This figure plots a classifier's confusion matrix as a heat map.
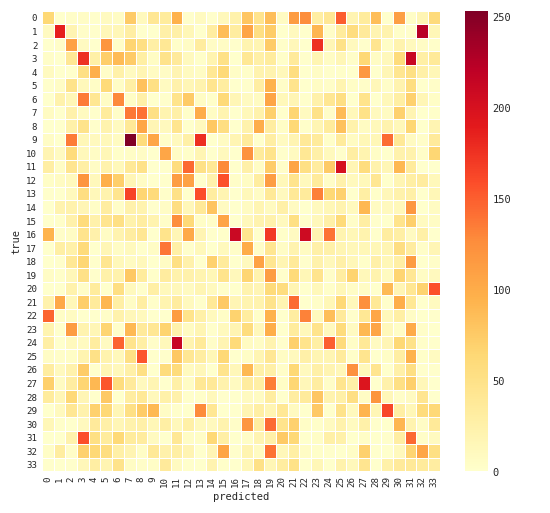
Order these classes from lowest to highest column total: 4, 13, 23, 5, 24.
4, 24, 13, 23, 5
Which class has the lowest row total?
33
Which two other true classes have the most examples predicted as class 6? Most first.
24, 3
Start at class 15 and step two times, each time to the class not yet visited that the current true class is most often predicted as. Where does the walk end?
25
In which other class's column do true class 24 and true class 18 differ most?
11
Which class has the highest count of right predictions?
16
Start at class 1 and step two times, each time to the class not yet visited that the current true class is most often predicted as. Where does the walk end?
19
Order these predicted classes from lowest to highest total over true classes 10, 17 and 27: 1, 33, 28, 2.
28, 1, 33, 2
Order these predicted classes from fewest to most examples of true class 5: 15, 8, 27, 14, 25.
27, 25, 15, 14, 8
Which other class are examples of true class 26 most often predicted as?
17
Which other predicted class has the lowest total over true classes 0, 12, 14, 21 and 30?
29
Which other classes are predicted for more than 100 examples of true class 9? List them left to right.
2, 7, 13, 29
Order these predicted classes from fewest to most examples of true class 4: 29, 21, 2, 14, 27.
2, 29, 14, 21, 27
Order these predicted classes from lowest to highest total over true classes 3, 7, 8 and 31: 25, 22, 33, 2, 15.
22, 33, 2, 15, 25
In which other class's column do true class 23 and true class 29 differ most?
13
